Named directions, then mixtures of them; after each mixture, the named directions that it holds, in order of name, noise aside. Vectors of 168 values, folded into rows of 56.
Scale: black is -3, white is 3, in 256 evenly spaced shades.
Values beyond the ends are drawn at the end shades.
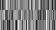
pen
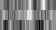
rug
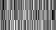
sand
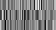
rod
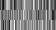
pen, sand.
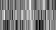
pen, rug.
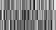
pen, rod, sand.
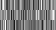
pen, rod, sand.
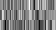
rod, rug.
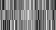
pen, rug, sand.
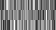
pen, sand.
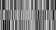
pen, rug, sand.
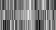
pen, rug, sand.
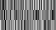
rod, sand.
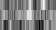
rug.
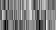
pen, rod, rug.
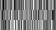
sand.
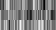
pen, rug, sand.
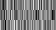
rod, sand.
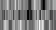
rug.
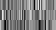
rod, rug.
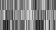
pen, rug.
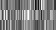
rod, rug.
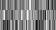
pen, rug.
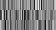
rod.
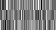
pen, rod, sand.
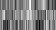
pen, rug.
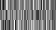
pen, rod, sand.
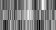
rug, sand.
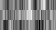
rug.
